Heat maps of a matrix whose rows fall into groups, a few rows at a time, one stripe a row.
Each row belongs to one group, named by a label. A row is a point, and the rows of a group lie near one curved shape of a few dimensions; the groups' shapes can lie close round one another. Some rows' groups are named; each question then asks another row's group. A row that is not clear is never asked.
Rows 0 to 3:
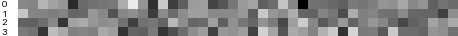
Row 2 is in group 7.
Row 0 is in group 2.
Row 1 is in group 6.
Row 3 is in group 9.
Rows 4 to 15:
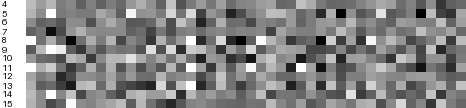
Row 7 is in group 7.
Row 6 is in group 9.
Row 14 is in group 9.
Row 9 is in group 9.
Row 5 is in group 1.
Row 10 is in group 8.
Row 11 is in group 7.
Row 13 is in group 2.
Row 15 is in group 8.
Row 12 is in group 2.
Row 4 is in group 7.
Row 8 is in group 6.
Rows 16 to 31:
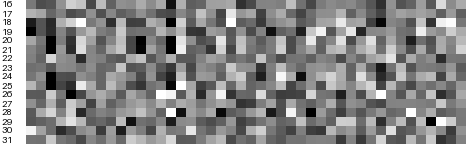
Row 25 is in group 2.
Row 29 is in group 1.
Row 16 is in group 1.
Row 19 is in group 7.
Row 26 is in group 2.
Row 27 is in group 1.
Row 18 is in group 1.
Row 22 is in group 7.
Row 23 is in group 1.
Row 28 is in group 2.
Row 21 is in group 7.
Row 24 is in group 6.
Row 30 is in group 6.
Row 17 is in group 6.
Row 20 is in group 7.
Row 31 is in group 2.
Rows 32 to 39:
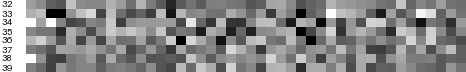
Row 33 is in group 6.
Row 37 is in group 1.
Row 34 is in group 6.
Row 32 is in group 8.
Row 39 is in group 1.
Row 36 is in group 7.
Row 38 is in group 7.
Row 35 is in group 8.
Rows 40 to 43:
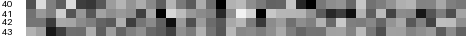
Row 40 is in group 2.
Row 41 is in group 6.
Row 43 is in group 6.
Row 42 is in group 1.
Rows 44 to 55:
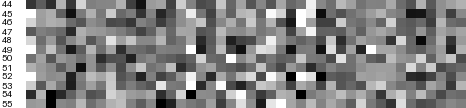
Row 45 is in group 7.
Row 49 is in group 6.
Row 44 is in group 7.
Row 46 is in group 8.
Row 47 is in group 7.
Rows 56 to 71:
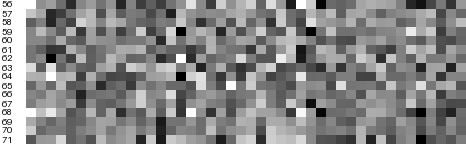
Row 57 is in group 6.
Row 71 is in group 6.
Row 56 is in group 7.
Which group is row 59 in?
7
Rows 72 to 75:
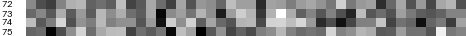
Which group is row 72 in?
1
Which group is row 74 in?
6
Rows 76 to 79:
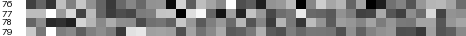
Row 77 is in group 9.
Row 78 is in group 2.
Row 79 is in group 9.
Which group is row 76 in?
1
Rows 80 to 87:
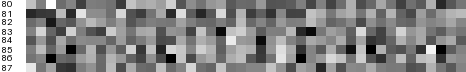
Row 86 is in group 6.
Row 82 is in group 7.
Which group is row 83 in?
2
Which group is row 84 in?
1
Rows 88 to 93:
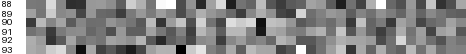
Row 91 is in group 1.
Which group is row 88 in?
2
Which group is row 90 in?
6
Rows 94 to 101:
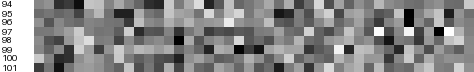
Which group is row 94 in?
2
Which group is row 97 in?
1
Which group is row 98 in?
1
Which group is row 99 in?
8
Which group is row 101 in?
7
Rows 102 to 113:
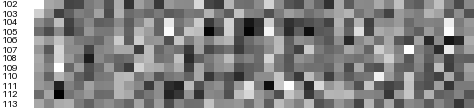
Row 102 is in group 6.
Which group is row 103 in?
6
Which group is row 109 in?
9
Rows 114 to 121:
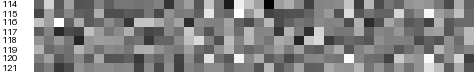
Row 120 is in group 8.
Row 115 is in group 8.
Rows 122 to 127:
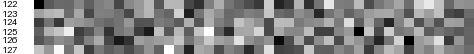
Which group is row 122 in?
7
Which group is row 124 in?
1
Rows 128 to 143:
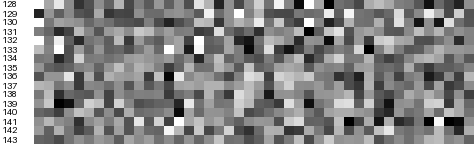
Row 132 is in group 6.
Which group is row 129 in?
8
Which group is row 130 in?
8
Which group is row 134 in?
8
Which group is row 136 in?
6
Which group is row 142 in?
2
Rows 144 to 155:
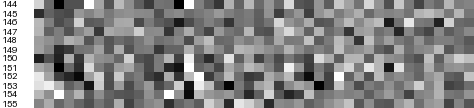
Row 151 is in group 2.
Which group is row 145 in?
7
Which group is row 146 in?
8
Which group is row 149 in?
6
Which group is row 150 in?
7
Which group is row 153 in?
7
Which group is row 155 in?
6
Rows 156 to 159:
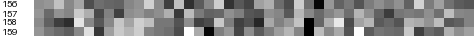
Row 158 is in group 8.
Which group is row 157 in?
1
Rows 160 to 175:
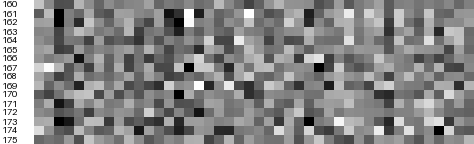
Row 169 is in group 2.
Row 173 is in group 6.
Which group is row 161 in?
2
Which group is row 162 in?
2
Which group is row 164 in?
8
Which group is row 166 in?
7
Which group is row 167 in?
7
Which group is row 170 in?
1
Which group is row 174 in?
8
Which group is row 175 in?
7
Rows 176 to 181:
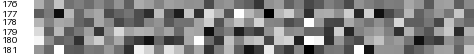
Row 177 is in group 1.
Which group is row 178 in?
8
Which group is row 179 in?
8
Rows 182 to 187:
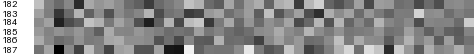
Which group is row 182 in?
7
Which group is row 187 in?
2
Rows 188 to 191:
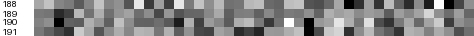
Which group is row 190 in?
6
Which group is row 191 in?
8
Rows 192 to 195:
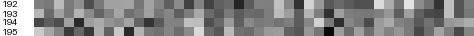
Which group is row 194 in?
7
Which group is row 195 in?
6
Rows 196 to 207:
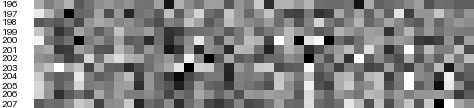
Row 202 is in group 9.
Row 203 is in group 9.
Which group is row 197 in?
6
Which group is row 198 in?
7
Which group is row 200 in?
7
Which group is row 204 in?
8
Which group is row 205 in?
8
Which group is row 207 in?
1
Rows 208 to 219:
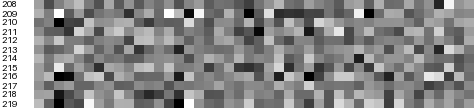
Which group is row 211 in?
8
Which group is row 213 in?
1
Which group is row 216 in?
6
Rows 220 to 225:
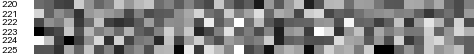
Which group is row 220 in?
8
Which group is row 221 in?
7
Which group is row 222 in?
8
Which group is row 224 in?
6
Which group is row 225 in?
1
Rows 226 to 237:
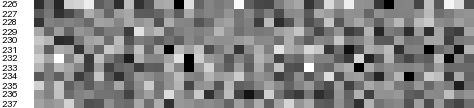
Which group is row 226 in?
1
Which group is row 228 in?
7
